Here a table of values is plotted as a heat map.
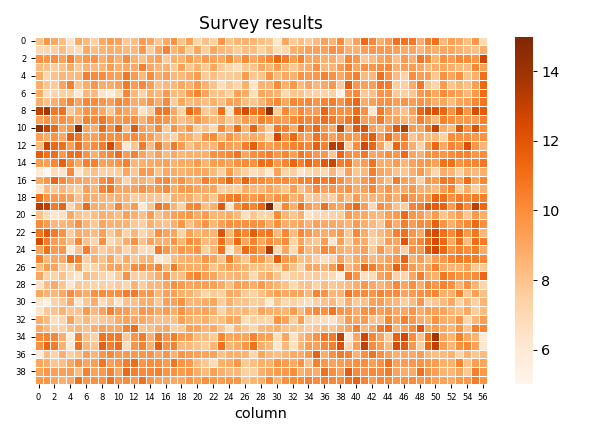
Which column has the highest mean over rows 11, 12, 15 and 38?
42
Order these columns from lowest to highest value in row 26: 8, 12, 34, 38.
8, 34, 12, 38
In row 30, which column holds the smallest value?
1
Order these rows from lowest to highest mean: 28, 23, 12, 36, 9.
28, 36, 23, 9, 12
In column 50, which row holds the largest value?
34
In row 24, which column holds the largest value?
29
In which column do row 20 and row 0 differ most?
30
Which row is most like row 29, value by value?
37
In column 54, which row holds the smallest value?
32
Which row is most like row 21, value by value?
18
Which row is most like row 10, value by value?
13
